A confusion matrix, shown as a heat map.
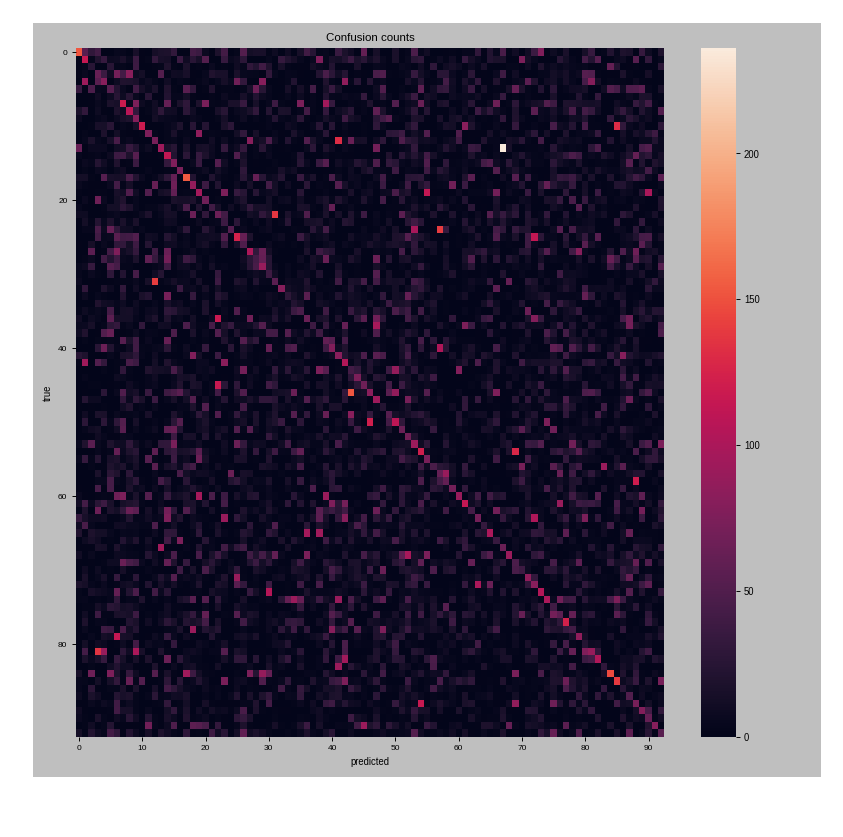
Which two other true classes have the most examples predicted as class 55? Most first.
19, 68
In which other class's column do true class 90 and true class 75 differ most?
58
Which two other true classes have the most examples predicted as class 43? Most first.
46, 49
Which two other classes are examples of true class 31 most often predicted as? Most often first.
12, 68
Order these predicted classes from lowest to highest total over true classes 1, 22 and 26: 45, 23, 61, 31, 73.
73, 61, 45, 23, 31
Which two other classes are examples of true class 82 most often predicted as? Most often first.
42, 14
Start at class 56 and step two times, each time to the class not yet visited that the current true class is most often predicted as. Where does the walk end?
41
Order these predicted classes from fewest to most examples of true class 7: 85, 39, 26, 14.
85, 26, 14, 39
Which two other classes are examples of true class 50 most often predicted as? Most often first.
46, 74
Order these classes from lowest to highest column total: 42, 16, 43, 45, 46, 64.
64, 46, 16, 45, 43, 42
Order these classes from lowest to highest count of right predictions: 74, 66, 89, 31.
66, 31, 89, 74
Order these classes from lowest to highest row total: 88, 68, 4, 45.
45, 88, 4, 68
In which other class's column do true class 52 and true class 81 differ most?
3
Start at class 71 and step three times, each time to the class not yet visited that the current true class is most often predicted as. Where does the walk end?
63
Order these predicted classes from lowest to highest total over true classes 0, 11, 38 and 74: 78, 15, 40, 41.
40, 78, 15, 41
